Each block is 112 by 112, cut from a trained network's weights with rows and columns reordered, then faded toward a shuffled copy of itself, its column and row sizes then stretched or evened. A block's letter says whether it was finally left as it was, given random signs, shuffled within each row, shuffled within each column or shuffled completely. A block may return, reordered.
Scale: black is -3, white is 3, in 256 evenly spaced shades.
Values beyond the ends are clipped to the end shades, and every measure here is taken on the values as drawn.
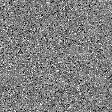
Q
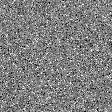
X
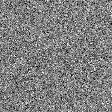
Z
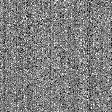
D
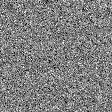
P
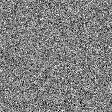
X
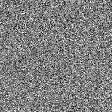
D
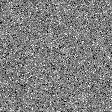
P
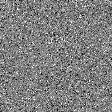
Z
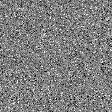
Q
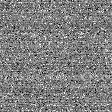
X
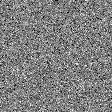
P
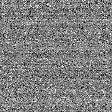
D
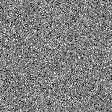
P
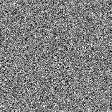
D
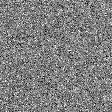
P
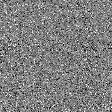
Q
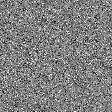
X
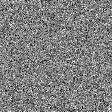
Q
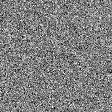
X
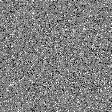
Q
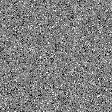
Q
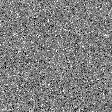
X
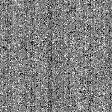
D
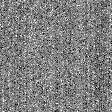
Z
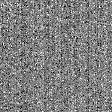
D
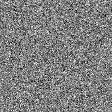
Z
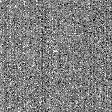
Z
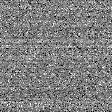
D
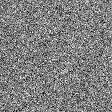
X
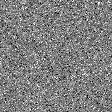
P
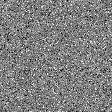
X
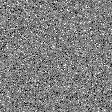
P
